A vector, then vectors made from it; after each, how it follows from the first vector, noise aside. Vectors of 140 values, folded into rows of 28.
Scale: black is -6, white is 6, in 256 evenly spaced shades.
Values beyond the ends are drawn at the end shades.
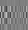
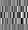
reversed, scaled up.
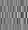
reversed, negated.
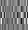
reversed, scaled up.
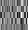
reversed, scaled up.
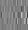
reversed, partly zeroed.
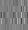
reversed, partly zeroed.
